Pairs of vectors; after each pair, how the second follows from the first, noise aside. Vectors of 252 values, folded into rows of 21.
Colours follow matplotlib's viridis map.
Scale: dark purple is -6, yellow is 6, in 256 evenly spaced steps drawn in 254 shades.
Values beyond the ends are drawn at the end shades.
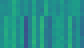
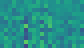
sign-scrambled.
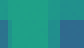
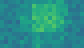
wrapped around, negated.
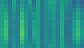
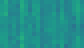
wrapped around, shrunk.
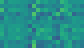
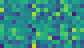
scaled up.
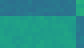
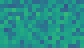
shuffled.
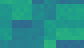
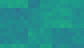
reversed, negated, shrunk.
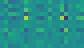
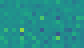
reversed, partly zeroed.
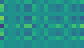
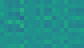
wrapped around, shrunk.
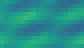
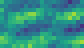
scaled up.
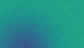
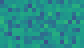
shuffled.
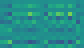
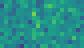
shuffled.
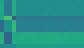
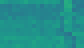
wrapped around, negated, shrunk.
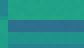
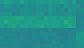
reversed, negated, shrunk.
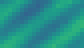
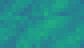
wrapped around, negated, shrunk.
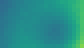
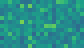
shuffled.
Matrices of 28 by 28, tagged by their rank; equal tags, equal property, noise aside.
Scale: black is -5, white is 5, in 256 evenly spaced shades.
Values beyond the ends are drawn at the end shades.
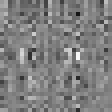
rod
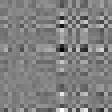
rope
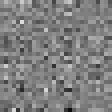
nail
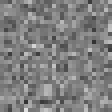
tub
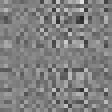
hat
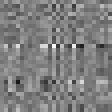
hat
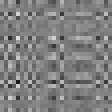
rope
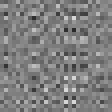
hat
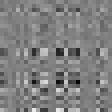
rope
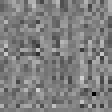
nail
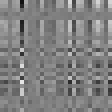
rope
